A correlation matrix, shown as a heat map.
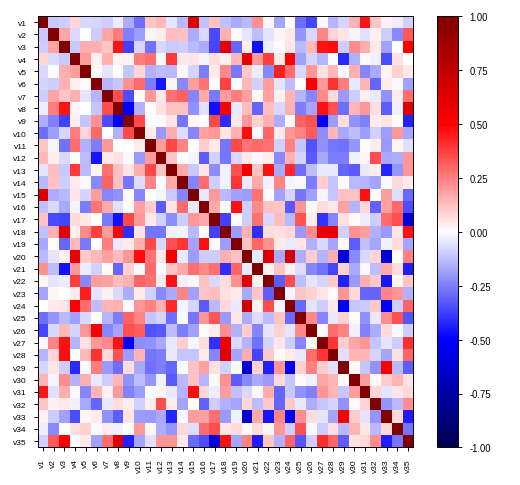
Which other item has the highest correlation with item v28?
v18
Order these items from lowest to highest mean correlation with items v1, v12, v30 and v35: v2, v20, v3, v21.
v21, v20, v2, v3
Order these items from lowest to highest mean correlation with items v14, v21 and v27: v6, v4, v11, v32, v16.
v32, v6, v4, v11, v16
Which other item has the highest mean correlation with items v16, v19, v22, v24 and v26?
v20
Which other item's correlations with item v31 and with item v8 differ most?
v15
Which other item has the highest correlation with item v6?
v26
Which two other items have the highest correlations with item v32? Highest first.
v12, v35
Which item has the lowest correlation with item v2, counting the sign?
v17
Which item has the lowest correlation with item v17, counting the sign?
v35
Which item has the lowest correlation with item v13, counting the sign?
v33
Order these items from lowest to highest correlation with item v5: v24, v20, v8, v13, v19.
v19, v13, v8, v20, v24
